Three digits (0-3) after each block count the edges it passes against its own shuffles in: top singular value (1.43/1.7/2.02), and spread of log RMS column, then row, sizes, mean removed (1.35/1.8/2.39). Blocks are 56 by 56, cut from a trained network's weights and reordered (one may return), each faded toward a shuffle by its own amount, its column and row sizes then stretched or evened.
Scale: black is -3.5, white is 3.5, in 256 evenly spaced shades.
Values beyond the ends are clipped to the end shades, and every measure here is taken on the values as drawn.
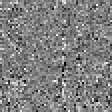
1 2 1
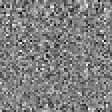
1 1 2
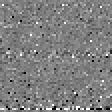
2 0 2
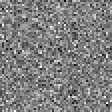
1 2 0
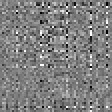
3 3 3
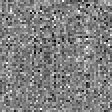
1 2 1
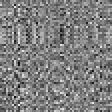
3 3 0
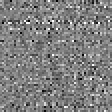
1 1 3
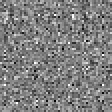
1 2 2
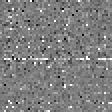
1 1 2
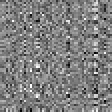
3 3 1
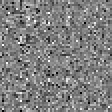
2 2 0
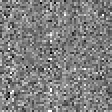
0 2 1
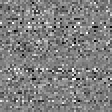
0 1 3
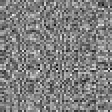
3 0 2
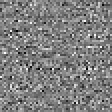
1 1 3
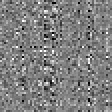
2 3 2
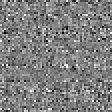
1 1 3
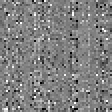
1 3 1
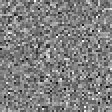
2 1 0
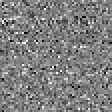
1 0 2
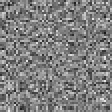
3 2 1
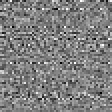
2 0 3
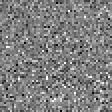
1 0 1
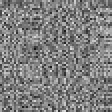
3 1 0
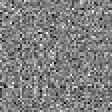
2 1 0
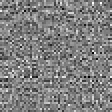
3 1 1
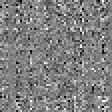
1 3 2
